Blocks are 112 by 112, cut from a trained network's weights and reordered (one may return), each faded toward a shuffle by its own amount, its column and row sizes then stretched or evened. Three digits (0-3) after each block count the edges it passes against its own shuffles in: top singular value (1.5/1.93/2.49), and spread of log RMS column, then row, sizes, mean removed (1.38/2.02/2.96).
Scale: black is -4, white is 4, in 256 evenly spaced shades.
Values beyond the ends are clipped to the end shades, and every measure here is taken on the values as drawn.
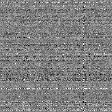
2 2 3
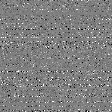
0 0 3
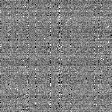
2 3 0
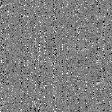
1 3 0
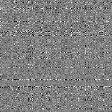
2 2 3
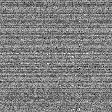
3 0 2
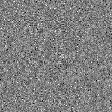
2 1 0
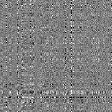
3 3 2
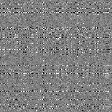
3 2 3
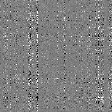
1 3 2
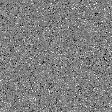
0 1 1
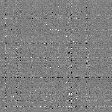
1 2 2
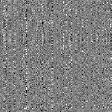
3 3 1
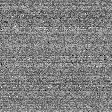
2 0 2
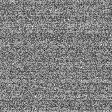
1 1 0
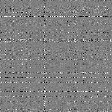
2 2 3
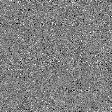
0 1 2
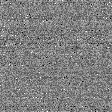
0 0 2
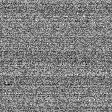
2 0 1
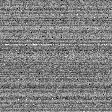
3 0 2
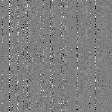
2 3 1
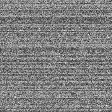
3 1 0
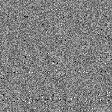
1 1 1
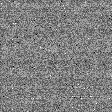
0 0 1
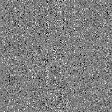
1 2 0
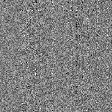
1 2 0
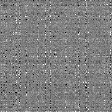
1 3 2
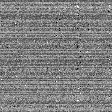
3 1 0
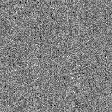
1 1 0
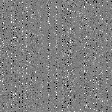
0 3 0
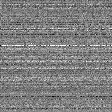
3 0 3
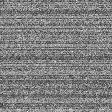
3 1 0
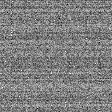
2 2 0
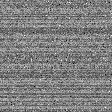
3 0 0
